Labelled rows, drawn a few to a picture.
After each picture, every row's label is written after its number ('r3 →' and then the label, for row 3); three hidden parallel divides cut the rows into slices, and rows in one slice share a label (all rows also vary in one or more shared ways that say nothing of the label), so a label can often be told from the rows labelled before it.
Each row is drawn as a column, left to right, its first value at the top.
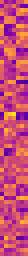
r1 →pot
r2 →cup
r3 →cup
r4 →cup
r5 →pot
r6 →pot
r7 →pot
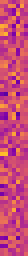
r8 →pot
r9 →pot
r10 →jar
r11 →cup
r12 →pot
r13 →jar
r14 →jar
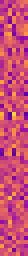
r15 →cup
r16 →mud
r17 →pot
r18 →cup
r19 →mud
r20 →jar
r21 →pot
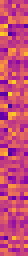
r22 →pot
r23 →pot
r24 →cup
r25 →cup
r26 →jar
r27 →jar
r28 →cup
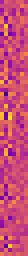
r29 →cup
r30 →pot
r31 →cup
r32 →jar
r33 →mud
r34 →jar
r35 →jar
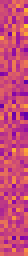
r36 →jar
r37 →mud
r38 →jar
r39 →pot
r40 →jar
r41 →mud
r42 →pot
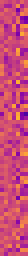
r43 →mud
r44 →jar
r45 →jar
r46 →mud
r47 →cup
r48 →pot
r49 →pot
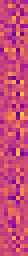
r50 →mud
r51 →jar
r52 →jar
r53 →cup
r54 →pot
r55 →cup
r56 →jar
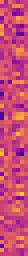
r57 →pot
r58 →jar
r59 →mud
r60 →jar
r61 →cup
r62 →cup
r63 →jar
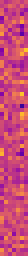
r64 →pot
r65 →jar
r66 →mud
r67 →jar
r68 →jar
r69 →cup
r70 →jar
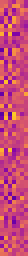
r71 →pot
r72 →cup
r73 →pot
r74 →cup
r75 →jar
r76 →mud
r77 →jar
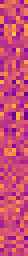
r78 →cup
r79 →mud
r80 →mud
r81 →pot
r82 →cup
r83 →jar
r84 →pot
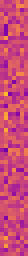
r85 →jar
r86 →cup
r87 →mud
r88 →mud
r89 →mud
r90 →jar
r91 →mud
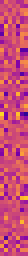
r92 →cup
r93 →pot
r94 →jar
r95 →mud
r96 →cup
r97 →pot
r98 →pot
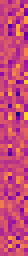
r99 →jar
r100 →mud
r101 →cup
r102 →jar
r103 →pot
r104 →mud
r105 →cup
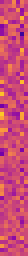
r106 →cup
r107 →jar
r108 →mud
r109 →mud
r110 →mud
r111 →cup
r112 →mud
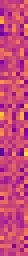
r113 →cup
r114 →jar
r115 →jar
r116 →mud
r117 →jar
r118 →cup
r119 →pot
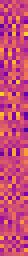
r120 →cup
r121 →mud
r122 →cup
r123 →pot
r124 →cup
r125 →mud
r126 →pot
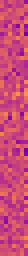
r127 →jar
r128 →jar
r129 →mud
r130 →jar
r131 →jar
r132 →mud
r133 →cup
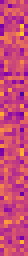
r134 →cup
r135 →mud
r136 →mud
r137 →mud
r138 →mud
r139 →pot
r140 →jar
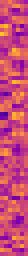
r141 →pot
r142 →pot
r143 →mud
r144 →cup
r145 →cup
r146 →cup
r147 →jar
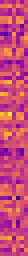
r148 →cup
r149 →cup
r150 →cup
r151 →mud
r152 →cup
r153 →cup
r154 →mud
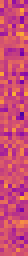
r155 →jar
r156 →jar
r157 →mud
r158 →jar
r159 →mud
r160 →pot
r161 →jar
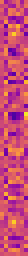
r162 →mud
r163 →cup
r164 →pot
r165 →pot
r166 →pot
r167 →mud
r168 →cup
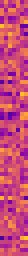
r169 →pot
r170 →mud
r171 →pot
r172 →mud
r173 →mud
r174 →cup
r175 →cup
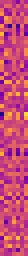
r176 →pot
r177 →cup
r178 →cup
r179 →mud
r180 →cup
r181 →mud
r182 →cup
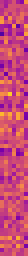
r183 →cup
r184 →jar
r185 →cup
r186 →mud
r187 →cup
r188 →jar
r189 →pot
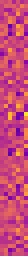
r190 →mud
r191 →mud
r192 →cup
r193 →jar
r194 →pot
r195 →mud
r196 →cup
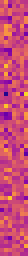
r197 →mud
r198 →pot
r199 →pot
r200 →jar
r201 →jar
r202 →mud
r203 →cup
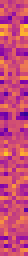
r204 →pot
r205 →pot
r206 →mud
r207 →jar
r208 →mud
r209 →pot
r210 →pot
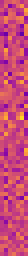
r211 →jar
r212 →cup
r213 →mud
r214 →mud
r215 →jar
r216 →cup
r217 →pot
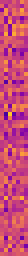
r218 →jar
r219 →pot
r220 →cup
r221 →pot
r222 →mud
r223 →pot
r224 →mud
